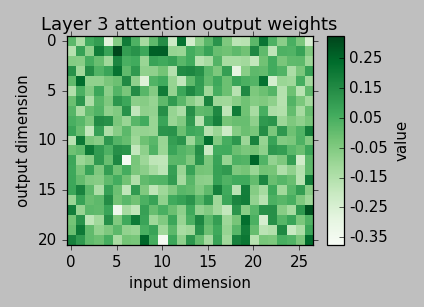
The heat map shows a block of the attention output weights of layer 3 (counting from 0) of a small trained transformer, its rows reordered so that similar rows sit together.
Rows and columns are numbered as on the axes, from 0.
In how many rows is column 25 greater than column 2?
8
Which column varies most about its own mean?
10
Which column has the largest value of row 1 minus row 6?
9
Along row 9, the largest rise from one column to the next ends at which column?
3
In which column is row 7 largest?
18
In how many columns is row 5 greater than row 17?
13
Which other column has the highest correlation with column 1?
19
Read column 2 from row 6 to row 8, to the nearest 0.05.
-0.15 0 -0.05
